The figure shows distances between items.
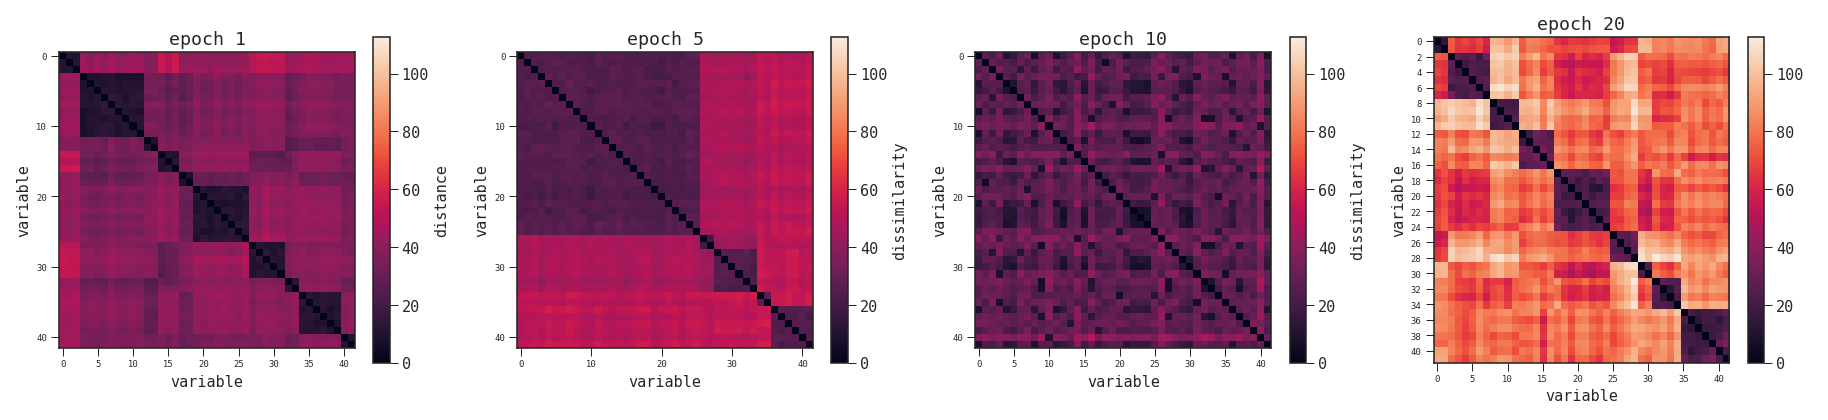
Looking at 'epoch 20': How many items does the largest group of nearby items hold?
8
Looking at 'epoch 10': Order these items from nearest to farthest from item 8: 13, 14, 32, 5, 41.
41, 5, 13, 32, 14
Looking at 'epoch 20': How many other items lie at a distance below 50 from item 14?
4
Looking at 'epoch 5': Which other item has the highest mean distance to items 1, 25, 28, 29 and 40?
34
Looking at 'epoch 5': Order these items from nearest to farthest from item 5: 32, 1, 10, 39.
10, 1, 32, 39
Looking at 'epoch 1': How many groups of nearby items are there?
10
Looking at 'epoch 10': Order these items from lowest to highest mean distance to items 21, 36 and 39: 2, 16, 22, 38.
22, 2, 16, 38
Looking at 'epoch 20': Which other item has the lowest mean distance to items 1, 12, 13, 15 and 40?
16
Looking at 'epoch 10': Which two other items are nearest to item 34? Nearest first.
20, 25
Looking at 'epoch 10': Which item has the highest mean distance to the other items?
40
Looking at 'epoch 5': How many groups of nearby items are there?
5
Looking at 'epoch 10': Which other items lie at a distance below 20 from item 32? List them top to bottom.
9, 16, 27, 33, 37
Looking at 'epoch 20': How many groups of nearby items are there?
9
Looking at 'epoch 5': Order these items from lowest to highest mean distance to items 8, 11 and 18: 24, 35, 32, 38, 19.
19, 24, 32, 35, 38
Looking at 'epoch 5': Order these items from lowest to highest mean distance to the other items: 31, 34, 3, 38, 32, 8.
3, 8, 32, 31, 38, 34
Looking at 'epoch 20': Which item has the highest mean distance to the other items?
28
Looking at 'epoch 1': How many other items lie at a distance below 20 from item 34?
5
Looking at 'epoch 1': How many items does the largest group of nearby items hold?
9
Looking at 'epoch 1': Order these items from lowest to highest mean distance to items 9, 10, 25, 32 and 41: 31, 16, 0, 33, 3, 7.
3, 7, 33, 16, 31, 0
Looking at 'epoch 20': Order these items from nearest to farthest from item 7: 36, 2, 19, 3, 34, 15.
3, 2, 19, 34, 15, 36
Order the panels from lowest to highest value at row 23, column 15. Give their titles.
epoch 10, epoch 5, epoch 1, epoch 20
